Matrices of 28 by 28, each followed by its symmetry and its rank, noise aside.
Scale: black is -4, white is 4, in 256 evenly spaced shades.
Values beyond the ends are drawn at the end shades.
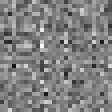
no symmetry, rank six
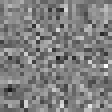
no symmetry, rank six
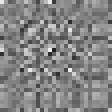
symmetric, rank four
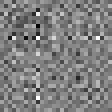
symmetric, rank three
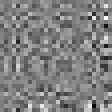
no symmetry, rank three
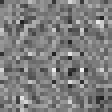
symmetric, rank three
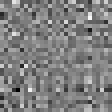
antisymmetric, rank four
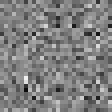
no symmetry, rank four
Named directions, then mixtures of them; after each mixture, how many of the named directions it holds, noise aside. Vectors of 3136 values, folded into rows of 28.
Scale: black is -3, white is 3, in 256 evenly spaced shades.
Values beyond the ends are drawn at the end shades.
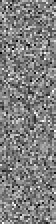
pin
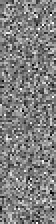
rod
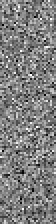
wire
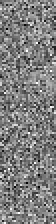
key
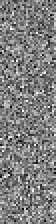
four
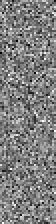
one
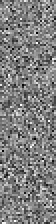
four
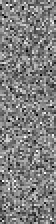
four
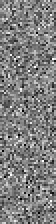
three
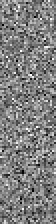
one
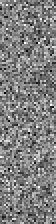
two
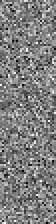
three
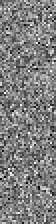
two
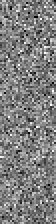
three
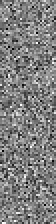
four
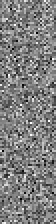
four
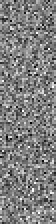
two
